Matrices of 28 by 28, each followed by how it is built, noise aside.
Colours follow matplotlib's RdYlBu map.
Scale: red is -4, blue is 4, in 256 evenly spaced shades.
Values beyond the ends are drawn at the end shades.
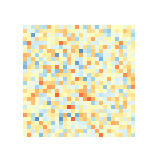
noise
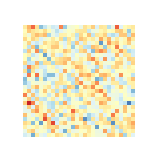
Toeplitz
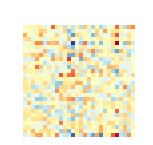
low rank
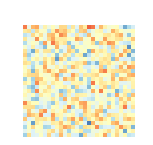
repeating columns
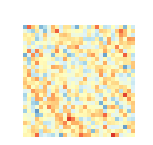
Toeplitz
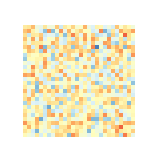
repeating columns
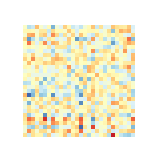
low rank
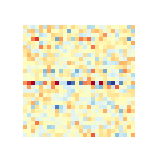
uneven rows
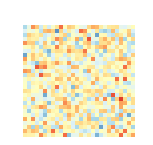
noise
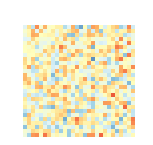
repeating columns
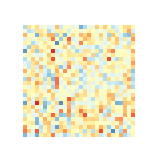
low rank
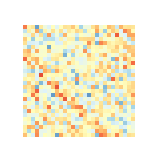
Toeplitz
